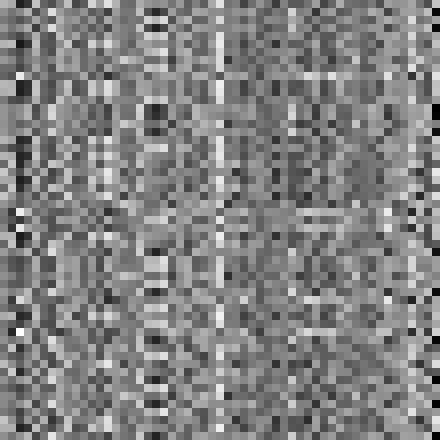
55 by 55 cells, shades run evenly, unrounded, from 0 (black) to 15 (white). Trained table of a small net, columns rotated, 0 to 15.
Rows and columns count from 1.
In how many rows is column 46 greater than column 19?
16
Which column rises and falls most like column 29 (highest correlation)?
42
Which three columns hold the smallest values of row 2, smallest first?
55, 20, 40
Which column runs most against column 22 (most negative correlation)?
28
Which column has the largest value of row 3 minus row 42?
52
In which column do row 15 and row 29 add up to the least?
14
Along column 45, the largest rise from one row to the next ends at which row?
26
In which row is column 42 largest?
10
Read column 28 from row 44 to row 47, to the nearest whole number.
12 13 9 12
